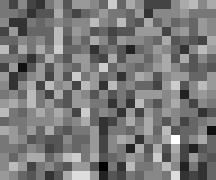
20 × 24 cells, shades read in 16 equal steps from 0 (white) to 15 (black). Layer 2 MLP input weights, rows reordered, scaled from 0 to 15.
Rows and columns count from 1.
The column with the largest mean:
12
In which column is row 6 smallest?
7
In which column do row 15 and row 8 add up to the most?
24
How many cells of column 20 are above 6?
12
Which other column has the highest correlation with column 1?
3
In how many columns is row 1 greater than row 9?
10
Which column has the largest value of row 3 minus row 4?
2
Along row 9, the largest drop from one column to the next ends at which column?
9
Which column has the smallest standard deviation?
8
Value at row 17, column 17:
10
